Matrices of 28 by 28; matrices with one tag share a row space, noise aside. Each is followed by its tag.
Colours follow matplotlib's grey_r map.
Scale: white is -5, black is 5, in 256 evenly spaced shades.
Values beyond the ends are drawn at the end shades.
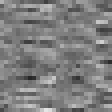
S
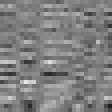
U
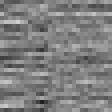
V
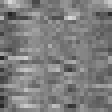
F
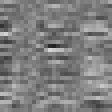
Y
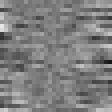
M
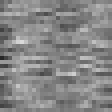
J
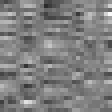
U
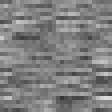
J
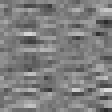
S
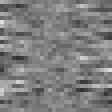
M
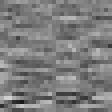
J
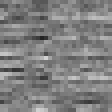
V
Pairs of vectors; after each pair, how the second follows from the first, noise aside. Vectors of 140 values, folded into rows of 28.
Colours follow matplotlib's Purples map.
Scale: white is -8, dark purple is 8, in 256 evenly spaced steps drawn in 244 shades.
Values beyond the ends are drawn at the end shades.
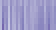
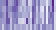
reversed, scaled up.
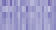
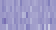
wrapped around, partly zeroed.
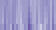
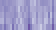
copied.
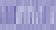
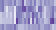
negated, scaled up.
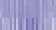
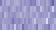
shuffled.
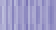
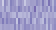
shuffled.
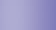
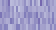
shuffled.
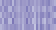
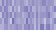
copied.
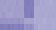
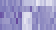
reversed, negated, scaled up.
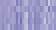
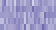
shuffled.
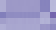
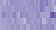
partly zeroed.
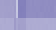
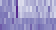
negated, scaled up.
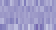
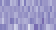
copied.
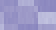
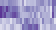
reversed, negated, scaled up.
